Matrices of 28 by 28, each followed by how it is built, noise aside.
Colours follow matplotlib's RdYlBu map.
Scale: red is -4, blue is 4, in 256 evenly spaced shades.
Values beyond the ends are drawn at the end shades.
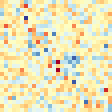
block diagonal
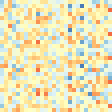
repeating rows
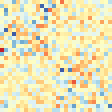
block diagonal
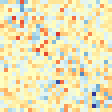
block diagonal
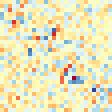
block diagonal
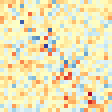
block diagonal
